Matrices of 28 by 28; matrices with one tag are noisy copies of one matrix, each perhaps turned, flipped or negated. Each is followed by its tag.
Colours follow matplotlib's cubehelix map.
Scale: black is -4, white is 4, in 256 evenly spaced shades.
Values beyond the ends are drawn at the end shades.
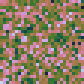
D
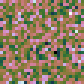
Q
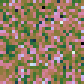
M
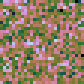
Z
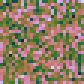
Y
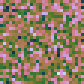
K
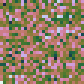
Y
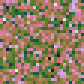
K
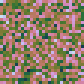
Y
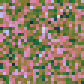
Z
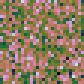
Q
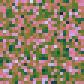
Q
